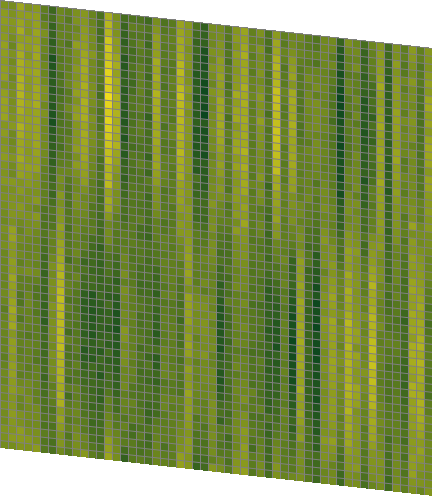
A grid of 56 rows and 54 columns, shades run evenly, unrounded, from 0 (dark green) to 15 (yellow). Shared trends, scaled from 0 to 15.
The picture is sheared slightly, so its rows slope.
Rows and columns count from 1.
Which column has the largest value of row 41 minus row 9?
47
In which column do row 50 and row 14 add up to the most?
14
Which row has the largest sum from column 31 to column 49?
12
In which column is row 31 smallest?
40
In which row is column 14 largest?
11
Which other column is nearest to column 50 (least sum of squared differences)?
54
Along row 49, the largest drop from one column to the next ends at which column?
9
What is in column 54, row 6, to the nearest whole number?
8
